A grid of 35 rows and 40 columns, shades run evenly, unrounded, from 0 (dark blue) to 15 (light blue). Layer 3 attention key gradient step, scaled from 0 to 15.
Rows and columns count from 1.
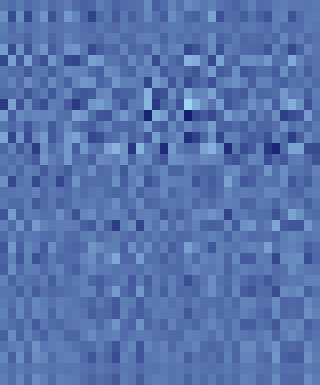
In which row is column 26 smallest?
11
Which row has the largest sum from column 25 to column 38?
10
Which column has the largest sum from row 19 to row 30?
37
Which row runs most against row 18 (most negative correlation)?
14
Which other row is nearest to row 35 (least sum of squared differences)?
28
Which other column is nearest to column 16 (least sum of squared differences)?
23
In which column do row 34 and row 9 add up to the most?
19
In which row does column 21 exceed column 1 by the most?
6
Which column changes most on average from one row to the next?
24
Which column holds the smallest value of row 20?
29
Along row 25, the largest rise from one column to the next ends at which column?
2
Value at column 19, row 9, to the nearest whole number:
12
